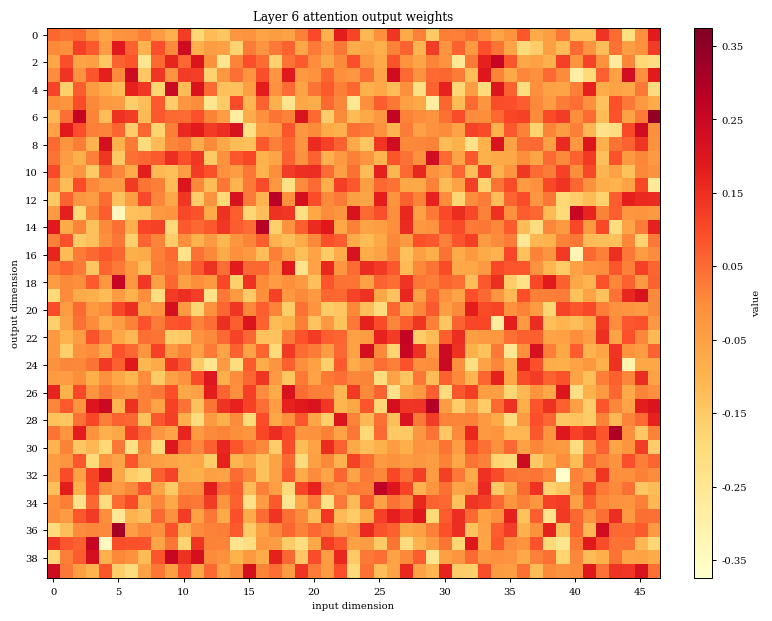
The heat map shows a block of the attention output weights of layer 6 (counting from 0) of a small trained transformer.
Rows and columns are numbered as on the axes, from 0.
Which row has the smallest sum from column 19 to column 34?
16
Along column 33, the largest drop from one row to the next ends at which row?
4
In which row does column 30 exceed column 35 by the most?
23
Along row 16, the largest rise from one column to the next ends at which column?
41
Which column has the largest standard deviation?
39
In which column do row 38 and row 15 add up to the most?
22
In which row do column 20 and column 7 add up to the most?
10
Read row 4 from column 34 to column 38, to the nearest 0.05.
0.2 0.05 -0.2 0 -0.05
